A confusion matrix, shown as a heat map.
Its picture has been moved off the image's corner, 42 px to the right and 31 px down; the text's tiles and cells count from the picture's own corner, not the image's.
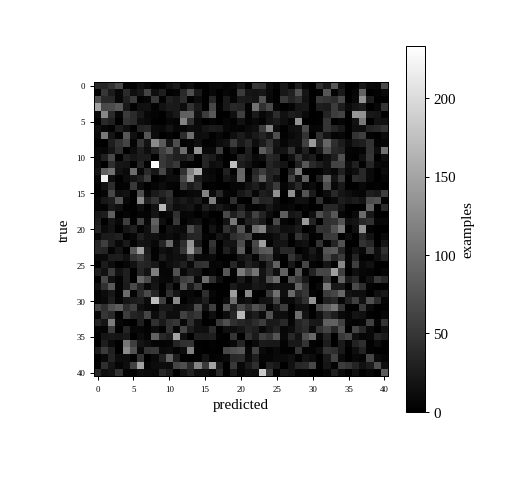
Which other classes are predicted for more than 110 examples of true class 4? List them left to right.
1, 36, 37
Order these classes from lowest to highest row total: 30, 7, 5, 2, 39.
5, 7, 2, 30, 39
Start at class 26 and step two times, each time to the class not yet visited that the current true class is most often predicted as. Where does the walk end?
2
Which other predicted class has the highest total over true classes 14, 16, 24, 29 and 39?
6
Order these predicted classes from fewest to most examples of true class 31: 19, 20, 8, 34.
8, 19, 34, 20
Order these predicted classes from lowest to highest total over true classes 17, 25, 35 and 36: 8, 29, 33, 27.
33, 27, 8, 29
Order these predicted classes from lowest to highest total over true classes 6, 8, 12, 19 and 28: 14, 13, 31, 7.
31, 7, 13, 14
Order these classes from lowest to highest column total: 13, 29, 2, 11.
11, 29, 2, 13
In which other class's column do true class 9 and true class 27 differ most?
14
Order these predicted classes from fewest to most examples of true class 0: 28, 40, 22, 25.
25, 28, 22, 40
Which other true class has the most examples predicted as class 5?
12
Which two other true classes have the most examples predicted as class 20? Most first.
32, 26
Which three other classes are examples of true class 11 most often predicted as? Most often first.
8, 19, 29
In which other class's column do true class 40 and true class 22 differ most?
13
